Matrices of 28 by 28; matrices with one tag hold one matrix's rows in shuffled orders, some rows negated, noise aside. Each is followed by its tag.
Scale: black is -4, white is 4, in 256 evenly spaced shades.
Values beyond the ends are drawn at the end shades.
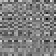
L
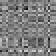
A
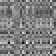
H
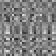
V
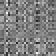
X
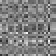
A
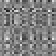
V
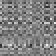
L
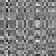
X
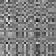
X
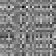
H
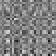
V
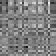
A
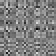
X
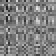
X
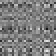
L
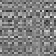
L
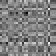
A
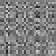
X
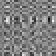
V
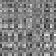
L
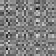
X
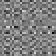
V
